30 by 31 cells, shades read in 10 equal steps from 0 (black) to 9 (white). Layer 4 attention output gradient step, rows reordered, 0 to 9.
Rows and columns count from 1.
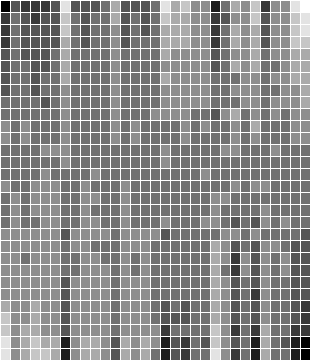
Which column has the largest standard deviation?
31
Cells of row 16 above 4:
9
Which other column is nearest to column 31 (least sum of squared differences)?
30
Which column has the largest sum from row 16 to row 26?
22
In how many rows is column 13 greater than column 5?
4
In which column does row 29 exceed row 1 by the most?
1
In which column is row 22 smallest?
24
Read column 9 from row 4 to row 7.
3 4 4 4
